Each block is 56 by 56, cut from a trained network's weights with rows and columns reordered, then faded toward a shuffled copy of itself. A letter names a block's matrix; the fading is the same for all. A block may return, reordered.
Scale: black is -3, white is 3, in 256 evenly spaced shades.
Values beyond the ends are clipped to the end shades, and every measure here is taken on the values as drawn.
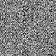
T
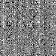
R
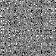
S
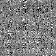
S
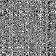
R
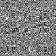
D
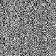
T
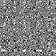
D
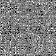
S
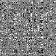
S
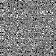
S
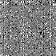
R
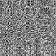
T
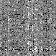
R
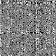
R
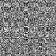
T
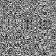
T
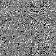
S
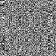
T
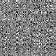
D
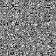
D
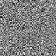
T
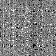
R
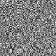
T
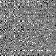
D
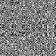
D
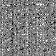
R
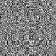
T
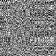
T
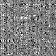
R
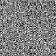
D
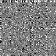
D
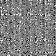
R
